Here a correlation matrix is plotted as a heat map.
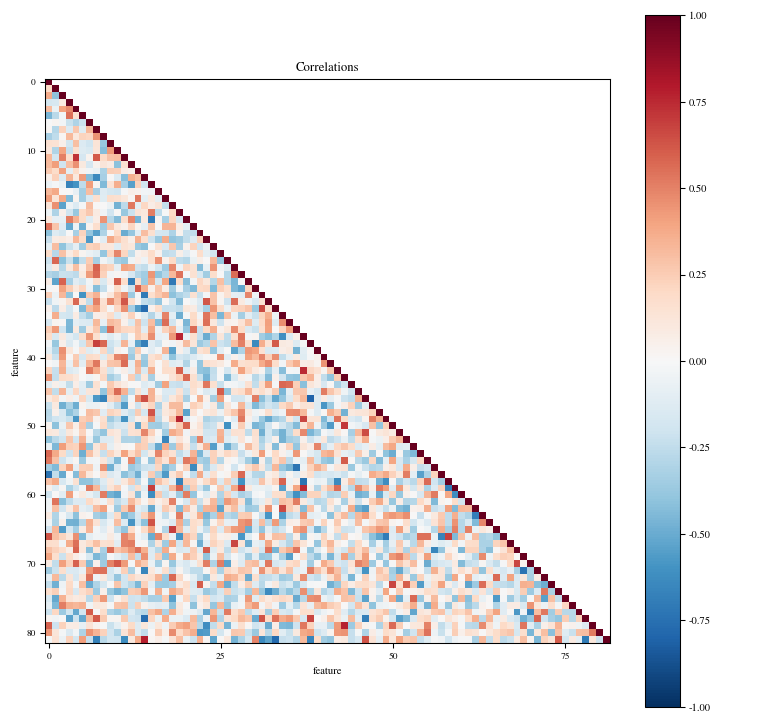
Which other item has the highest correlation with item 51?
46
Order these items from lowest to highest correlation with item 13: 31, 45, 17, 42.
31, 45, 42, 17
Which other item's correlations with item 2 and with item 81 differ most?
11
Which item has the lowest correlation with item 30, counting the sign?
38
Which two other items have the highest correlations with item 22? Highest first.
73, 52
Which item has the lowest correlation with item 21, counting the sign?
56
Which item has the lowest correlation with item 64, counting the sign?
12
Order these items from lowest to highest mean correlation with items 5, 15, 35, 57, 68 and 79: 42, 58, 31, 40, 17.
58, 31, 40, 17, 42
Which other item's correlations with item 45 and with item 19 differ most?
49
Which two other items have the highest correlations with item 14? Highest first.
81, 46
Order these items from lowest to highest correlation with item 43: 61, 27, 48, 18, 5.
48, 61, 27, 5, 18
